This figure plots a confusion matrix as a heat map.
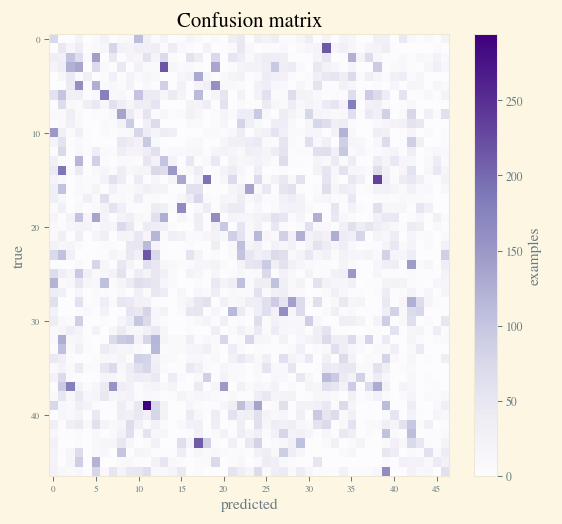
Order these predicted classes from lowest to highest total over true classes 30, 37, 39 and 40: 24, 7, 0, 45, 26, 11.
45, 26, 0, 7, 24, 11
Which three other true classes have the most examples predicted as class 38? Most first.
15, 37, 3
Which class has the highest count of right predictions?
6
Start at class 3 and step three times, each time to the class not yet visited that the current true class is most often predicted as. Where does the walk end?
19
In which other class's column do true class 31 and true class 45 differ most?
5
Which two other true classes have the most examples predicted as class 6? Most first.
26, 17
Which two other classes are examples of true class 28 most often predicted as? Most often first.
42, 26
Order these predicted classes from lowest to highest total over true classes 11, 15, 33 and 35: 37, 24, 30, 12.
37, 30, 24, 12
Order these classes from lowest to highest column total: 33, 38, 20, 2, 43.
43, 20, 2, 33, 38
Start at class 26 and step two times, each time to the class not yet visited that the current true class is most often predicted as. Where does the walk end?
10
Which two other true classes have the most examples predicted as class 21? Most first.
29, 15
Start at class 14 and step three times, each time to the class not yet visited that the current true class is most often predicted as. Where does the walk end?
12
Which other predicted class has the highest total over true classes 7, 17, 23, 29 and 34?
11
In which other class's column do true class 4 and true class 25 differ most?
17
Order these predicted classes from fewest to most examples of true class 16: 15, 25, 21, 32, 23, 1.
15, 21, 25, 32, 1, 23
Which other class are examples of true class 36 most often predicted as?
32
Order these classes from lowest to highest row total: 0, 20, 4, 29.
0, 4, 20, 29
